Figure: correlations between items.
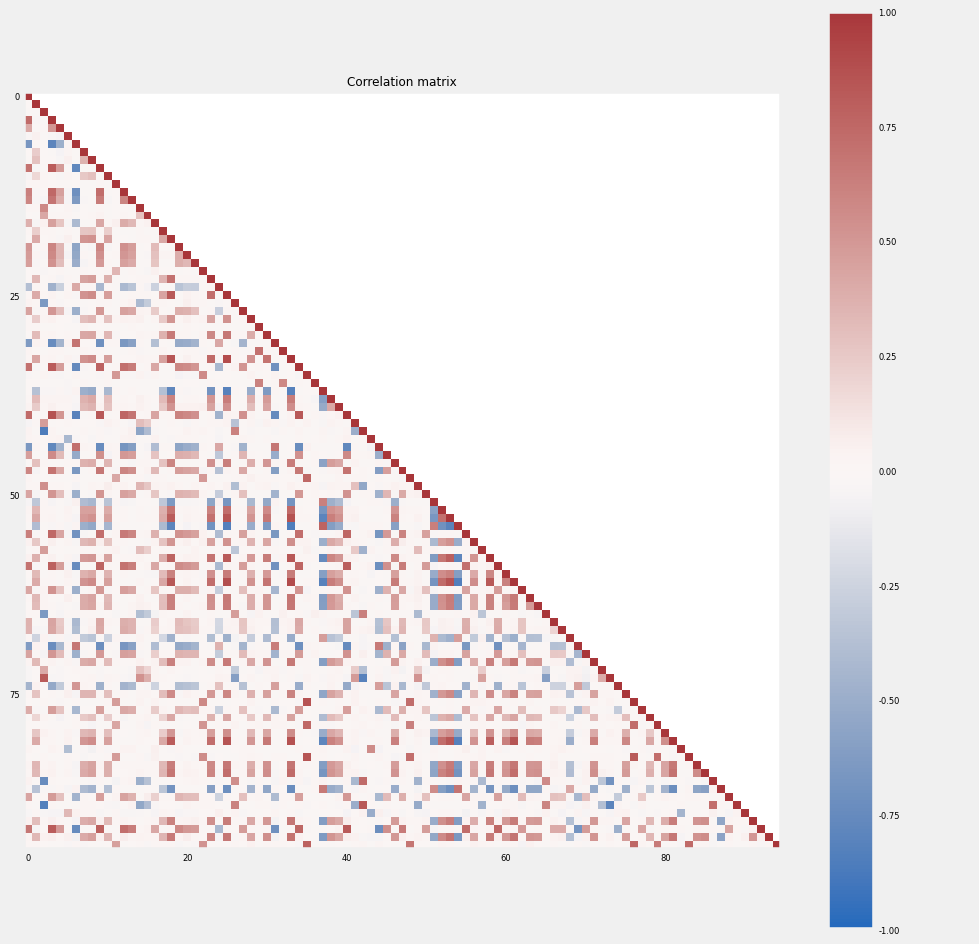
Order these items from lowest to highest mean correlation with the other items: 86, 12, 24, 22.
24, 86, 22, 12
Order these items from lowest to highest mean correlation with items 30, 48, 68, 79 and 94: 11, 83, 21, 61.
21, 61, 11, 83
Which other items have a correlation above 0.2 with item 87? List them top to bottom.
37, 51, 54, 68
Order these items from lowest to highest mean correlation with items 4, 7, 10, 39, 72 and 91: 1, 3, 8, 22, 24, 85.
24, 22, 3, 1, 8, 85
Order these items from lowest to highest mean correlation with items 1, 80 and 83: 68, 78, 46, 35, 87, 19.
87, 68, 19, 78, 46, 35
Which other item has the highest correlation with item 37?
54
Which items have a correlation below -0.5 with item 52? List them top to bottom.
37, 51, 54, 87
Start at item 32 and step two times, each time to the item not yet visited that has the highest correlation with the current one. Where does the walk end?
36
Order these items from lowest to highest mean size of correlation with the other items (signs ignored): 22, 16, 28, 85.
22, 16, 28, 85
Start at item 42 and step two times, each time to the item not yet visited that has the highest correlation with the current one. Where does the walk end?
86
